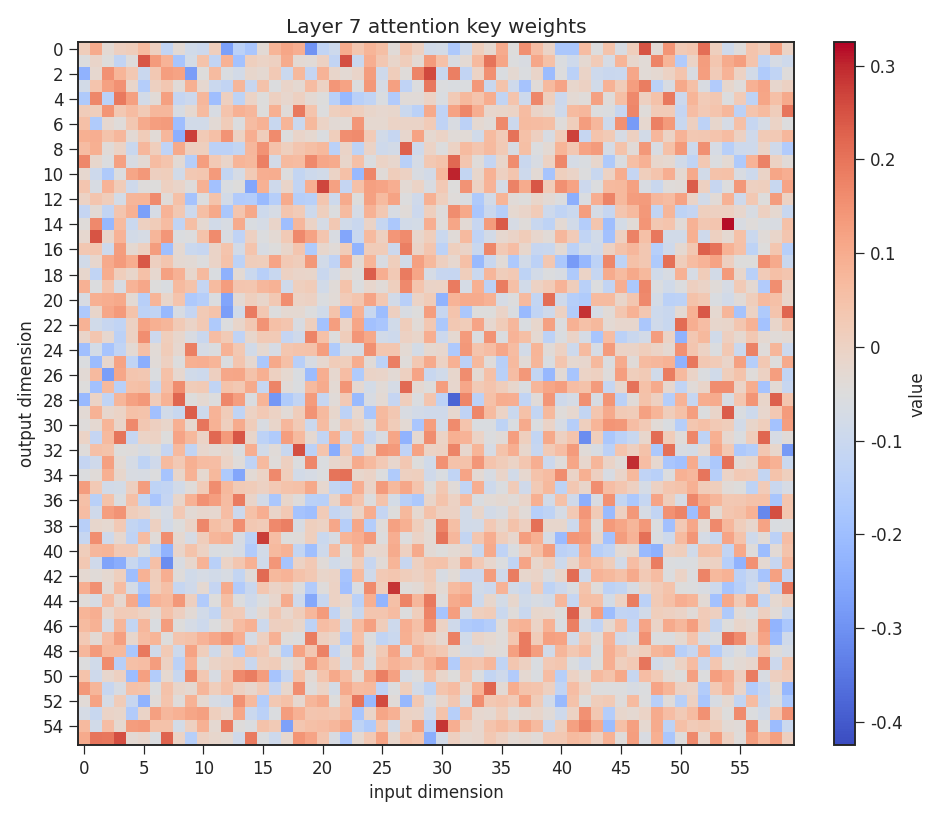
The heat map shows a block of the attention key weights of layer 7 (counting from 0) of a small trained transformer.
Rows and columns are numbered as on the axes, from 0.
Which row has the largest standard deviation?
28
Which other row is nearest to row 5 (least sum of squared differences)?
30
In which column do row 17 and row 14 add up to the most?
54
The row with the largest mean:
7
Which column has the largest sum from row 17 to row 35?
51
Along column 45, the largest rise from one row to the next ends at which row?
6
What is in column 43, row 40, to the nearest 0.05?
-0.15
